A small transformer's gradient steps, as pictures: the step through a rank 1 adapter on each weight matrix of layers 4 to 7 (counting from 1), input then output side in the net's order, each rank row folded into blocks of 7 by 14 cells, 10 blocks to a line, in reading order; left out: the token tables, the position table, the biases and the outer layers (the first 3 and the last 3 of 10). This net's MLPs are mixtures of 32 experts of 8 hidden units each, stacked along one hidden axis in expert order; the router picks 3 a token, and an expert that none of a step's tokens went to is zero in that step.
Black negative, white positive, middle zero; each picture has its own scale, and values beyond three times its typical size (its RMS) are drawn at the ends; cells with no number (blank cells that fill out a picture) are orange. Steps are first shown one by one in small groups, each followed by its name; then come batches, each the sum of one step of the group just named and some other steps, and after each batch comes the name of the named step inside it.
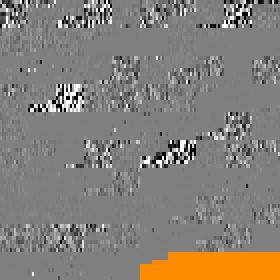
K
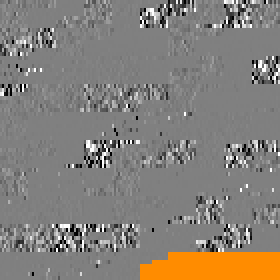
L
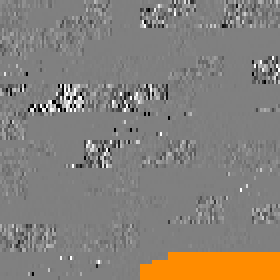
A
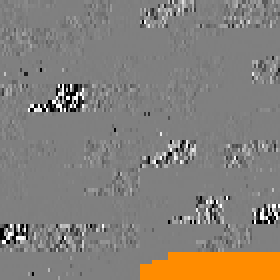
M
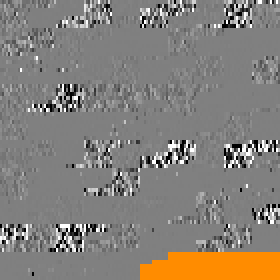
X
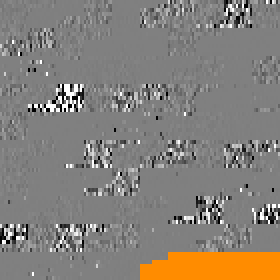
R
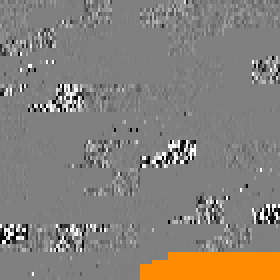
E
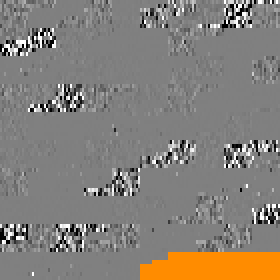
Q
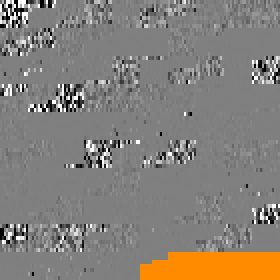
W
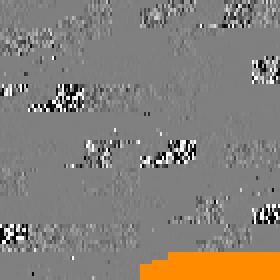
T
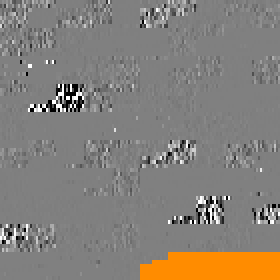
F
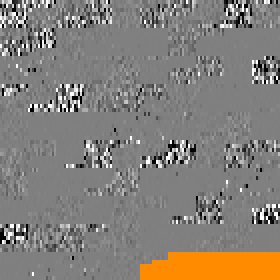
R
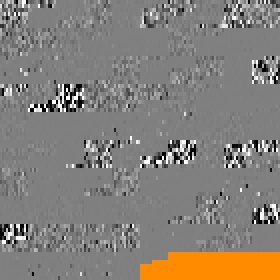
W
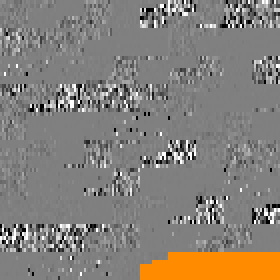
A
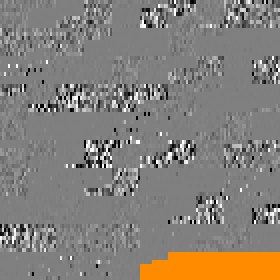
A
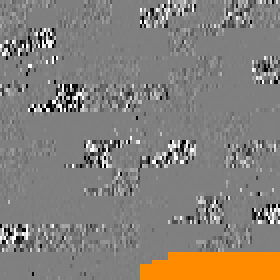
F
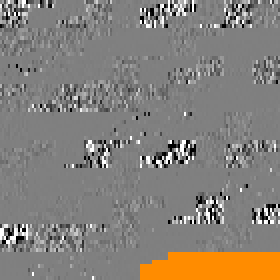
W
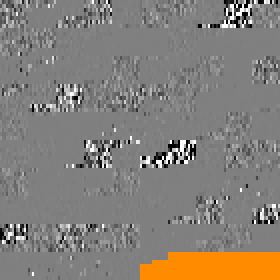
K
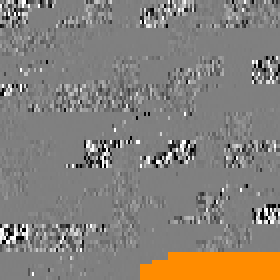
W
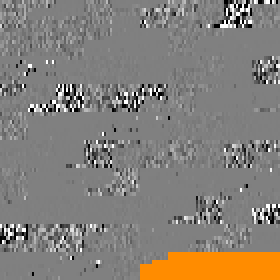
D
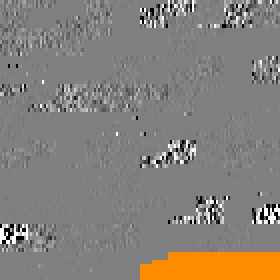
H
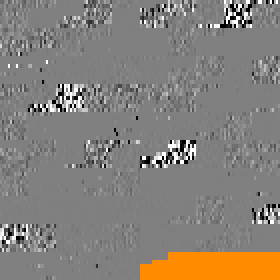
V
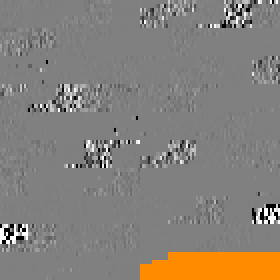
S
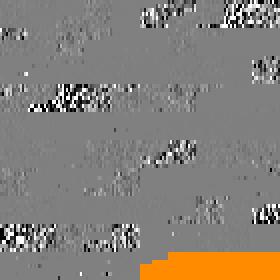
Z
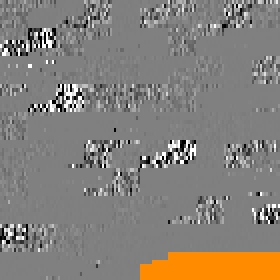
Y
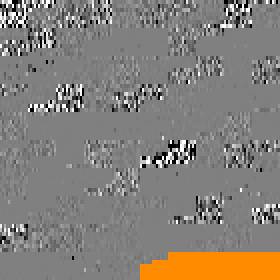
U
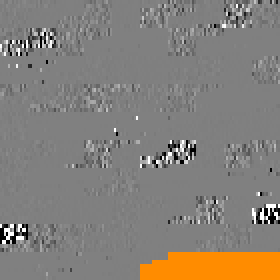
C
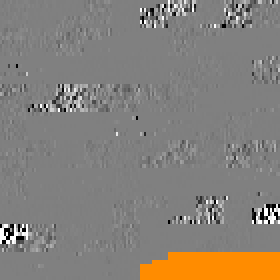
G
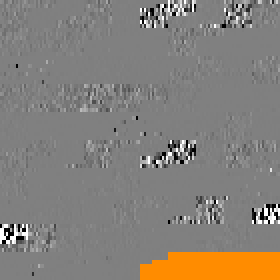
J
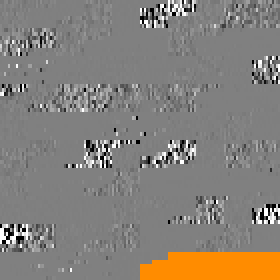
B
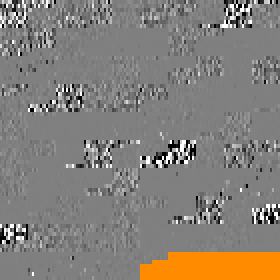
U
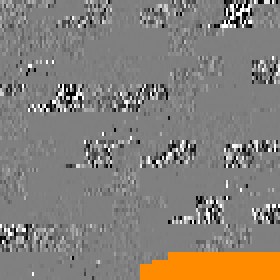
D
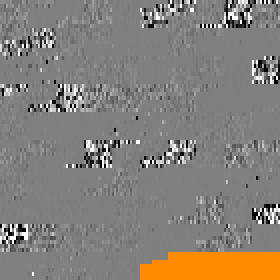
S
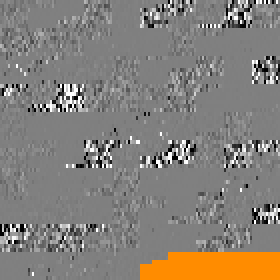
V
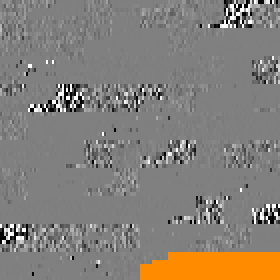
D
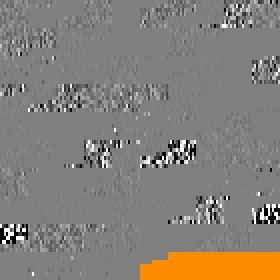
C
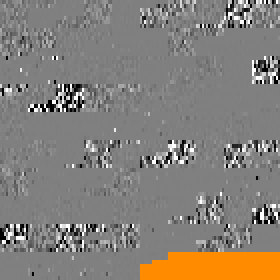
Z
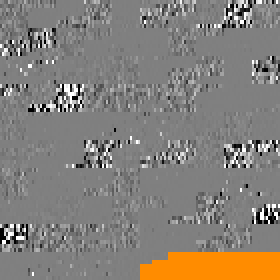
Y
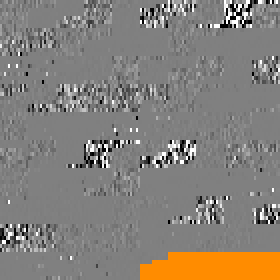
V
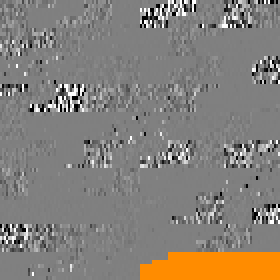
B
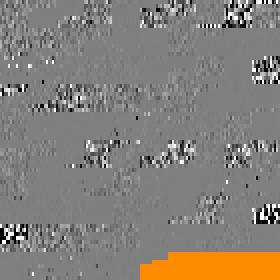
V
